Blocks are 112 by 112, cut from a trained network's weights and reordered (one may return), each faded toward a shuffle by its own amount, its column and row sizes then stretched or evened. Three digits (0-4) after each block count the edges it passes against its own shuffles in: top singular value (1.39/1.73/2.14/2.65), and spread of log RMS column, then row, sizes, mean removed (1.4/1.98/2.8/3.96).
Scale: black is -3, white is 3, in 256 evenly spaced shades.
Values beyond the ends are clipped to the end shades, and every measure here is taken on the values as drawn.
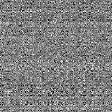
3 3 2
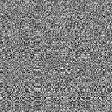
4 0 3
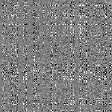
2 4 3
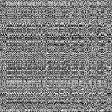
4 1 3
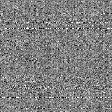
2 0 3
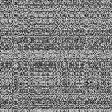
4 0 0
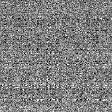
2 2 2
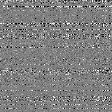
2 2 4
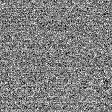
1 0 0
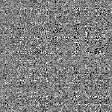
1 3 2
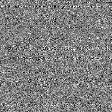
2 1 3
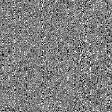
2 3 0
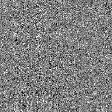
2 2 0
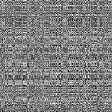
4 3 2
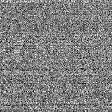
2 0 1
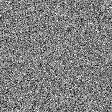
0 0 0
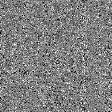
0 2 1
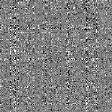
0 4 3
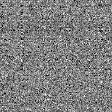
1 2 1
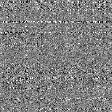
2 1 3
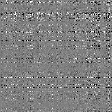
2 3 4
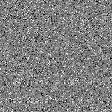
2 0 1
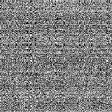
3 2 0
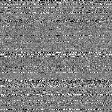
2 1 4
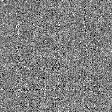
1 2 1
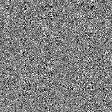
2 2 1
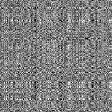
4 2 2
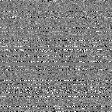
0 1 4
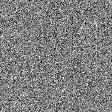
0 1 0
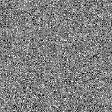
2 1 2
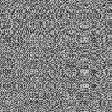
4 0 0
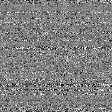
0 0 4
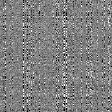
3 4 0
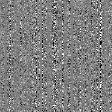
1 4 0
